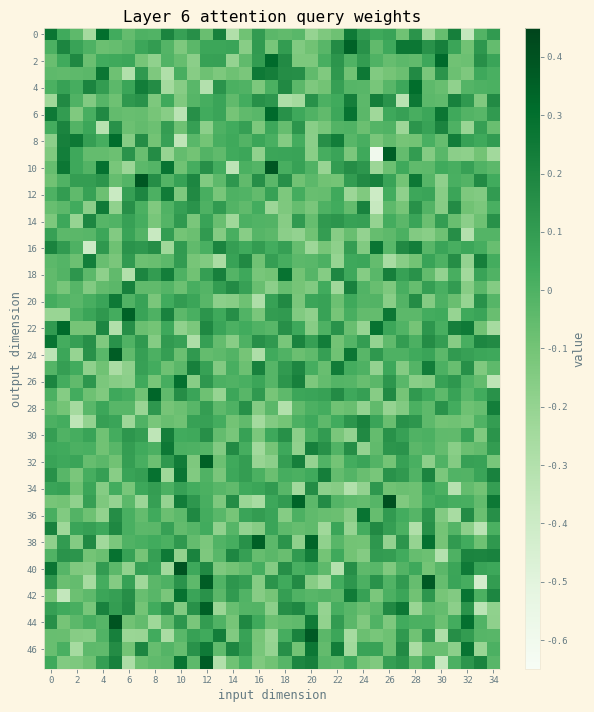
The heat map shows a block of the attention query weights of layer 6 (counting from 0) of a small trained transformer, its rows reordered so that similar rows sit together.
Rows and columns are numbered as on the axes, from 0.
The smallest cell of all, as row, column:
9, 25
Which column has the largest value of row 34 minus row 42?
1
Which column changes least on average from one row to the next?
15
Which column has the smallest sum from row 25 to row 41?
13
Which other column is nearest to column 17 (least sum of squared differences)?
30
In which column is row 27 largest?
8
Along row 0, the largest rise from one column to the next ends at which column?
4
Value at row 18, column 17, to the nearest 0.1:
-0.1
